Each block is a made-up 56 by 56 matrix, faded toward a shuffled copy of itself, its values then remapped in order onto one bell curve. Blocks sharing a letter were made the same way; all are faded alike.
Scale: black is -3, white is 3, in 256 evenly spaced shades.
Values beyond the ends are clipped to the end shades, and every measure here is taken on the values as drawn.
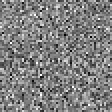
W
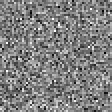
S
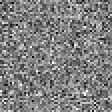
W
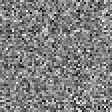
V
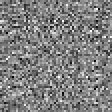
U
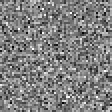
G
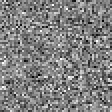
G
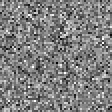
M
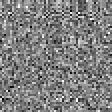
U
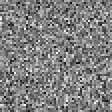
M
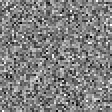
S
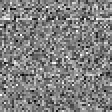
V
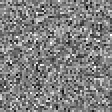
S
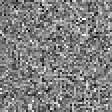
S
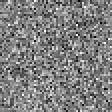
S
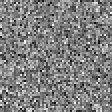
S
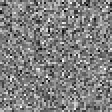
M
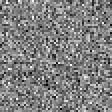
G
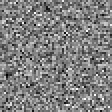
G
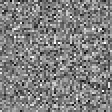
W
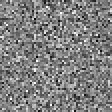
S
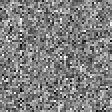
S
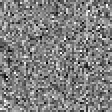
M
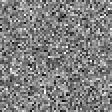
G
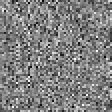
W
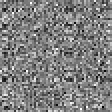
U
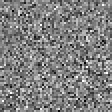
G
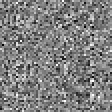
W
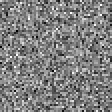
S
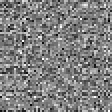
U
